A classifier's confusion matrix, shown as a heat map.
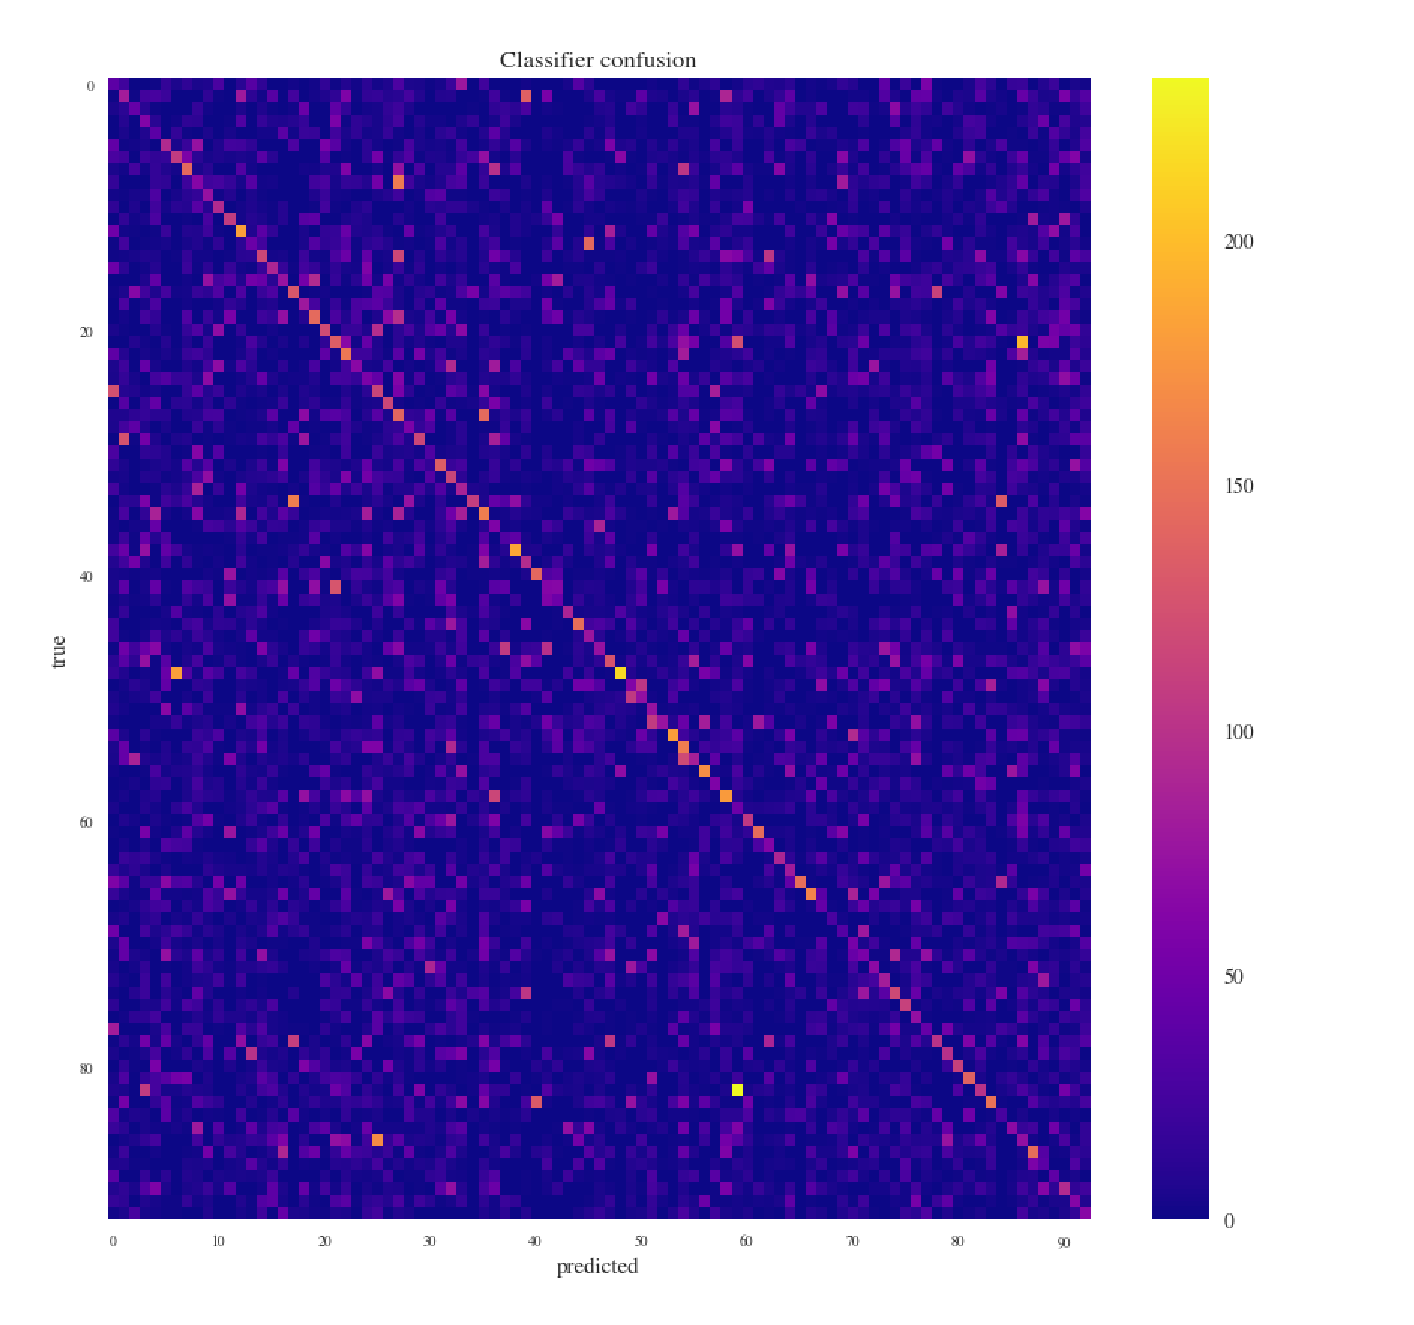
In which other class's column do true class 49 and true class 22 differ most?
50
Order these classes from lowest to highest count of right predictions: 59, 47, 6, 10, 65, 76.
59, 76, 10, 6, 47, 65
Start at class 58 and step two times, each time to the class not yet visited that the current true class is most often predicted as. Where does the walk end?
46
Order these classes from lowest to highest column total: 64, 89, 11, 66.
11, 89, 66, 64
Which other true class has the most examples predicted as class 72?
23
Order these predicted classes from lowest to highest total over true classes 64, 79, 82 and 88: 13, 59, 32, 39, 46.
39, 46, 32, 13, 59
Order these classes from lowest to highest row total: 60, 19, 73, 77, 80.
80, 77, 73, 60, 19
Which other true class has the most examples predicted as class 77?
71
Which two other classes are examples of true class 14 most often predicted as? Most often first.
27, 62
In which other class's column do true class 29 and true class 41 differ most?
21
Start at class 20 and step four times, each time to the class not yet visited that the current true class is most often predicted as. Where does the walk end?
8
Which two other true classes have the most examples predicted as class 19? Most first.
16, 41
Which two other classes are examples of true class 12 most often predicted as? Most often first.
47, 89
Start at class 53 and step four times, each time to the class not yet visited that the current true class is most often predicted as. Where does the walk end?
32
